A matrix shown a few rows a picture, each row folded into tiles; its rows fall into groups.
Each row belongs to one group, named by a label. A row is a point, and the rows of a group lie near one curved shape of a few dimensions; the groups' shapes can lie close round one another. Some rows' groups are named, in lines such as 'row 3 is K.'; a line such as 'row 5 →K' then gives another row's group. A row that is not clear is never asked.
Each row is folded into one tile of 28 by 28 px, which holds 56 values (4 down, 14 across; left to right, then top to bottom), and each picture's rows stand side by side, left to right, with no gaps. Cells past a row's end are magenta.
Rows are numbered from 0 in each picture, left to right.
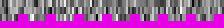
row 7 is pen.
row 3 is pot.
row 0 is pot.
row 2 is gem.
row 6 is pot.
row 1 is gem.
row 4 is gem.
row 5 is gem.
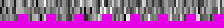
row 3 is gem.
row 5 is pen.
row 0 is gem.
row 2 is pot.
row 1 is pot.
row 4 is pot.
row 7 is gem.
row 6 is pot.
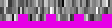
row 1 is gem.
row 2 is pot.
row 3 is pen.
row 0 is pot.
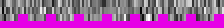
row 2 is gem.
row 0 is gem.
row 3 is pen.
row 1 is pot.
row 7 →gem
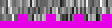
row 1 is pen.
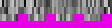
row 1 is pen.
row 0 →pot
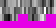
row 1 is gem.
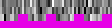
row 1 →pot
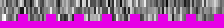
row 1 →gem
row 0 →gem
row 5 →gem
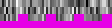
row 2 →gem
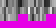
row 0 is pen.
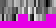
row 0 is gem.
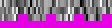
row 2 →pot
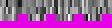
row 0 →pen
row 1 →gem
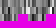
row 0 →gem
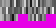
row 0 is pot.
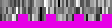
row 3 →gem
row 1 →gem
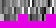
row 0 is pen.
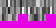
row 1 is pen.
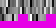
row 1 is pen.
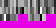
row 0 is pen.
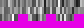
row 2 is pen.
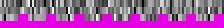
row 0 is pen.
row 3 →pot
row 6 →pen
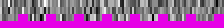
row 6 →gem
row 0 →gem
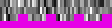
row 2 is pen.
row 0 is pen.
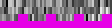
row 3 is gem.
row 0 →pot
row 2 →gem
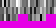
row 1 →pot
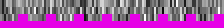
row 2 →gem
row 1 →pot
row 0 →gem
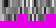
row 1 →pen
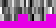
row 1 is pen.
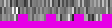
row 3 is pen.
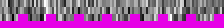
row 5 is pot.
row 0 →pot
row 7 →gem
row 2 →gem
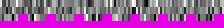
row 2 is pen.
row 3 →gem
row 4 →gem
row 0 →pot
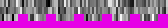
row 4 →pen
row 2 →gem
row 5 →gem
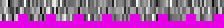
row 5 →pot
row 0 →pot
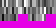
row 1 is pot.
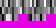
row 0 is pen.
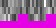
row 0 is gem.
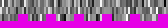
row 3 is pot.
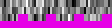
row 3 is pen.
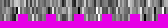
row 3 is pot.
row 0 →gem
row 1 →gem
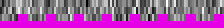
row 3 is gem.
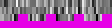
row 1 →gem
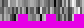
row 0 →gem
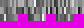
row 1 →pot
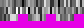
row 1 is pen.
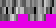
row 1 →pot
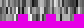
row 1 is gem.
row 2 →pen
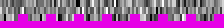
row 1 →pot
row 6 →pot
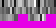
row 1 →pot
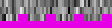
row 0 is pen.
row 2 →pot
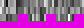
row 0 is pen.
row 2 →pot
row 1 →gem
